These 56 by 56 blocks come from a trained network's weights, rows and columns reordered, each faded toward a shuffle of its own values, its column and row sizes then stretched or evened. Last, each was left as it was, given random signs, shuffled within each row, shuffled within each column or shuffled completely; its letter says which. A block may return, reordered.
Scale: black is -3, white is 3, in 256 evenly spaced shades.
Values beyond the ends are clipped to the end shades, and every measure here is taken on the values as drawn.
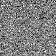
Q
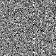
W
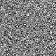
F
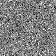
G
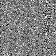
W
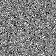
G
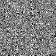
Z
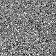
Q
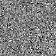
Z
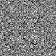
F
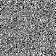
Z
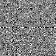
Z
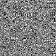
F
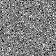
W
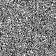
G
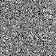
Z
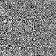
F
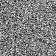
G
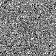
Q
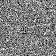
G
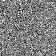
G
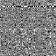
F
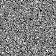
Q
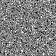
G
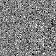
W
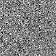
Z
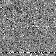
Q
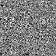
Z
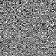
F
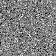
G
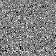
Z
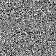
Q
